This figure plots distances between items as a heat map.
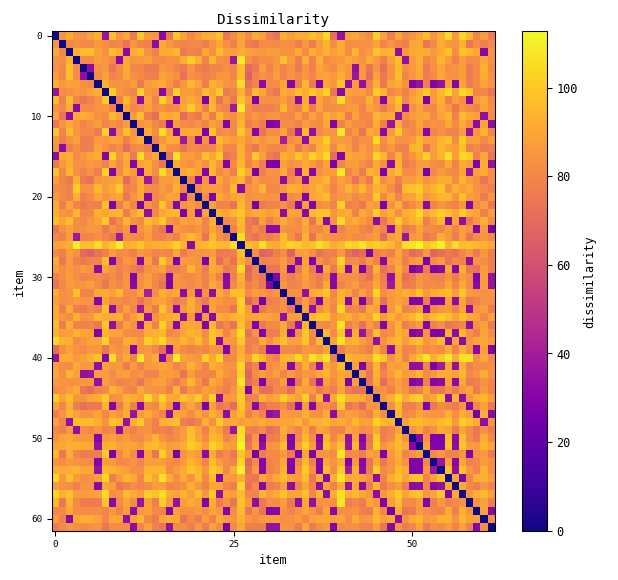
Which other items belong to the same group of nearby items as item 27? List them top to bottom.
44
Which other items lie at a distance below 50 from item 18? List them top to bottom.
13, 20, 22, 32, 35
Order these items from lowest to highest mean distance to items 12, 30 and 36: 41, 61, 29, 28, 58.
28, 58, 61, 29, 41
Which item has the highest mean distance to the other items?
26
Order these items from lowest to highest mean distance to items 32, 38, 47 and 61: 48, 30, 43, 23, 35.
30, 23, 35, 43, 48
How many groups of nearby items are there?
12
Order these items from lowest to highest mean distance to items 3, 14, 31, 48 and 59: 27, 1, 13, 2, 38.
1, 2, 27, 13, 38
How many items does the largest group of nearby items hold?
11
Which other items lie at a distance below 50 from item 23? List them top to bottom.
38, 45, 55, 57
